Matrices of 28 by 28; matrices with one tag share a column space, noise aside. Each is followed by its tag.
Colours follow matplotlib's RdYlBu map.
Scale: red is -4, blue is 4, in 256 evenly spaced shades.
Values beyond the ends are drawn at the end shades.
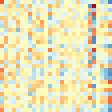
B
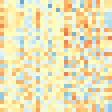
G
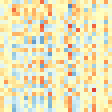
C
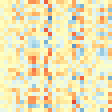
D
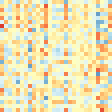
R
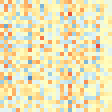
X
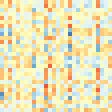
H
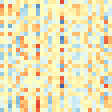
C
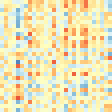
G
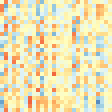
C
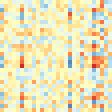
H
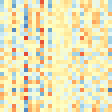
G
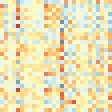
R
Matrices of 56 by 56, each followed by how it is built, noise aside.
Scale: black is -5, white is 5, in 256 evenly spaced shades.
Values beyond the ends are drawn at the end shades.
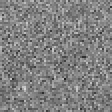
repeating columns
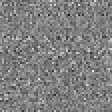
uneven rows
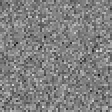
repeating columns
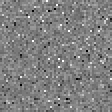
sparse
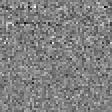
uneven rows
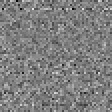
uneven rows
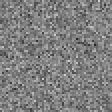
repeating columns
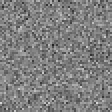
repeating columns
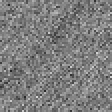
Hankel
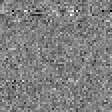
uneven rows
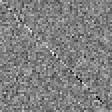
diagonal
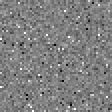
sparse
